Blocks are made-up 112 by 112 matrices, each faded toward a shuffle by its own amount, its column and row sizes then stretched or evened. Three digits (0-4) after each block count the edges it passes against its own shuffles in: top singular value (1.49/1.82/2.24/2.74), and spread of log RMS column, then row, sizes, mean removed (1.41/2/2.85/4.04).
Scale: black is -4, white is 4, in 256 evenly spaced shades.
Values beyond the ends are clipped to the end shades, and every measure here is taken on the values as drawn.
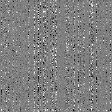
1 4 1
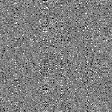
3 2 1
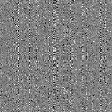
4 3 0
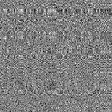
4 0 2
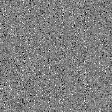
1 2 0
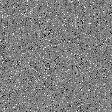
0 1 0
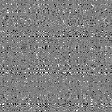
4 2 3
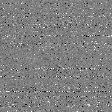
0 0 3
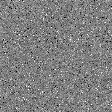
0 0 1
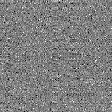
3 0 0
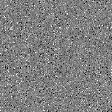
2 2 0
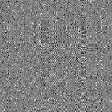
4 2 1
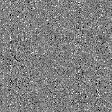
2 2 0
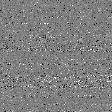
0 0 3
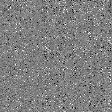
1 2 1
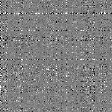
3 3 3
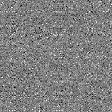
3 1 1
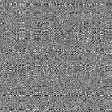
4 0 3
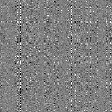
4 3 1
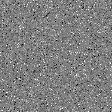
0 1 0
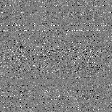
1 1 3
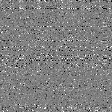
3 0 3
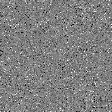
0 1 1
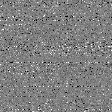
0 0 3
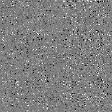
2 2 2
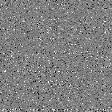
1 0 2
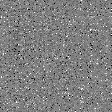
1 1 1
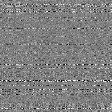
3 0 4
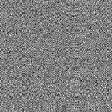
4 1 1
